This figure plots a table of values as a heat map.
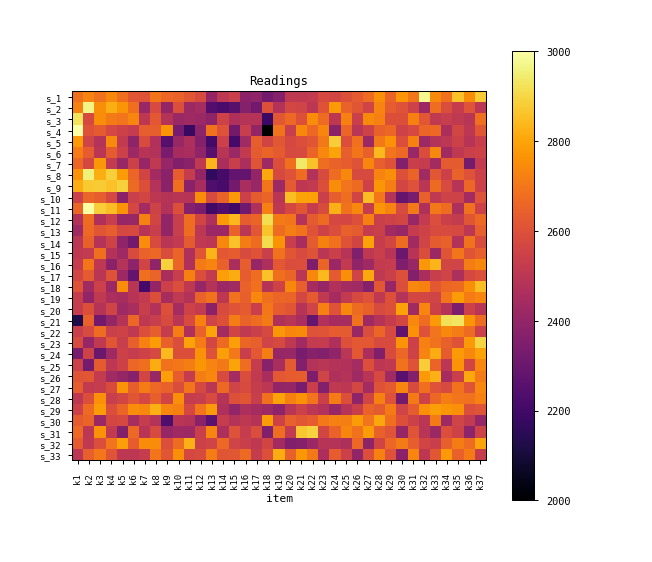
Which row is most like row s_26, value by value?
s_16
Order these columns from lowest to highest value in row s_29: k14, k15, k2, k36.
k15, k14, k36, k2
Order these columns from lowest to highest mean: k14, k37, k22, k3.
k14, k22, k3, k37
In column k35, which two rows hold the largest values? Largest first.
s_21, s_1
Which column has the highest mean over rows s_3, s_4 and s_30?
k1
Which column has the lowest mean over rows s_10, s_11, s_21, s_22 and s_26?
k30
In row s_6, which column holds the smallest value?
k13
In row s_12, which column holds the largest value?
k18
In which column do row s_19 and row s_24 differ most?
k9
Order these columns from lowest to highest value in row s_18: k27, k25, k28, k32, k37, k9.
k27, k25, k9, k28, k32, k37
